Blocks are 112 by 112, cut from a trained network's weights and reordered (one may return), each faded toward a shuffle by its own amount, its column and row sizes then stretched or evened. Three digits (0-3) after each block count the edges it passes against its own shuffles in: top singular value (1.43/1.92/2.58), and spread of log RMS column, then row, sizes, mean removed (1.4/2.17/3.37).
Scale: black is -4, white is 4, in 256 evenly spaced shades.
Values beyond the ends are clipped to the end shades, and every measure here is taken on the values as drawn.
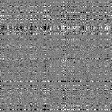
3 2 3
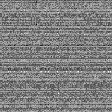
3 1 1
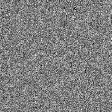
1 2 0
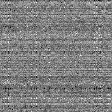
3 2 1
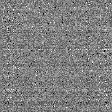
1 2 0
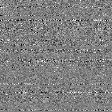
0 1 3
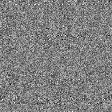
1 0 2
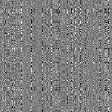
3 3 1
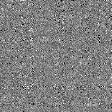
0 2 2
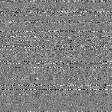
1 0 3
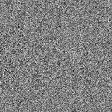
1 1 1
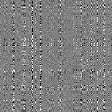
3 3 2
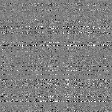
1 2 3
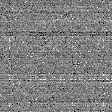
2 1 1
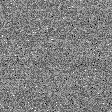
0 0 0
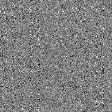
0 2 1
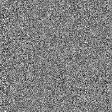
0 2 1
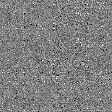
0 2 1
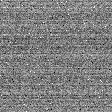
2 0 0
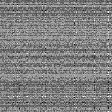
3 2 1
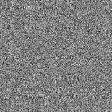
2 0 1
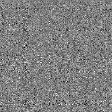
0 2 2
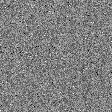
0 0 1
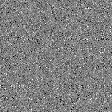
2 0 1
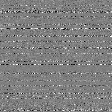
1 0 3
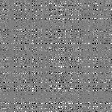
2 3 3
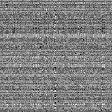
3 2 1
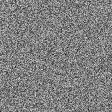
1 0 0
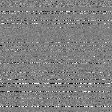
2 0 3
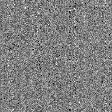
1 2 0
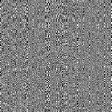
3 3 0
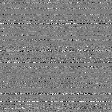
1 0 3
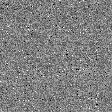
0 1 1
